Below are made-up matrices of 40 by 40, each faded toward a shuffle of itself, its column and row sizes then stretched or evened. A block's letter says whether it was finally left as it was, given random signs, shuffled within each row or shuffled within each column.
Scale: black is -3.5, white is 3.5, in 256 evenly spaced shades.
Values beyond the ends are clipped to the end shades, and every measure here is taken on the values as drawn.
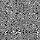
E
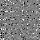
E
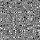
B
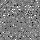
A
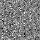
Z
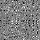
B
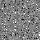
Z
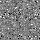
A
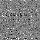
B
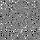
B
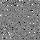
A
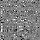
B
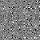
B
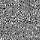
E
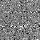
A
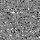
A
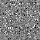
E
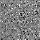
E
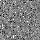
Z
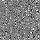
Z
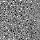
Z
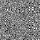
B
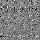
E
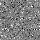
A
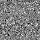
A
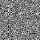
E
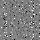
Z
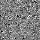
A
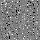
Z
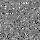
A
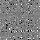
E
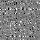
E
